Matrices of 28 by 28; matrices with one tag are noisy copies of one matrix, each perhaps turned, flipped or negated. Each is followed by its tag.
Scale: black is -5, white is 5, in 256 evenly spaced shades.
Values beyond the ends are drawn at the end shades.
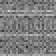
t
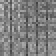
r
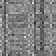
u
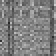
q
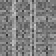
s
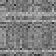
u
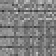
r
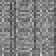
t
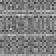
t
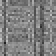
u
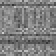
u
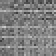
r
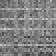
r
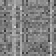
u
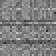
s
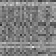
q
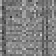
q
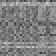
q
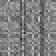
s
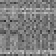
q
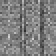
s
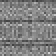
t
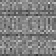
t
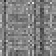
u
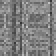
u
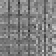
r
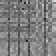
r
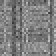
u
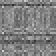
u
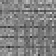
r
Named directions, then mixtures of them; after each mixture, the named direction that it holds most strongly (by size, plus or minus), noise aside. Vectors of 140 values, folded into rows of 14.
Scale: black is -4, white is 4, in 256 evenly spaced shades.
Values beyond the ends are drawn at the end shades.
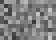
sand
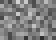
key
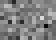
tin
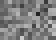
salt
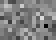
tin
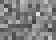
sand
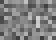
sand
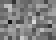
tin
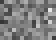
sand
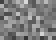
key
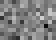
tin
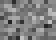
tin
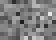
tin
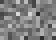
key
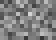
key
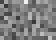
sand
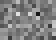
salt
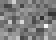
tin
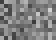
sand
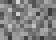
key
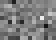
tin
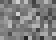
key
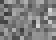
sand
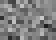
tin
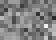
tin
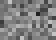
salt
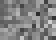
salt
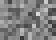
salt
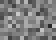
key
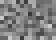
key
